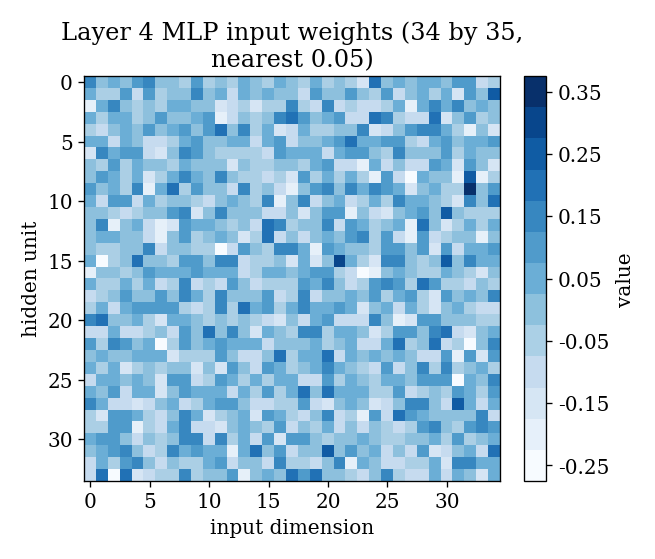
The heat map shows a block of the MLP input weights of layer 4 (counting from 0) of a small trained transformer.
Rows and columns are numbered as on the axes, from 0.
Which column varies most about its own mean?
32
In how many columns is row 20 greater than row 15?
11
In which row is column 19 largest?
33
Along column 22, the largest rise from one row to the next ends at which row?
12
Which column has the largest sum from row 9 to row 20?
20
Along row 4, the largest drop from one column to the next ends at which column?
24
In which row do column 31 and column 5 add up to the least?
8
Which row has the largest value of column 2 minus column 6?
22
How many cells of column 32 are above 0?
20
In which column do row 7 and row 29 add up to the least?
23
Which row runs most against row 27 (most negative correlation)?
7
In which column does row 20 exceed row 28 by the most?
1
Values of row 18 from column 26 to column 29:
0.05 0.1 -0.05 -0.15
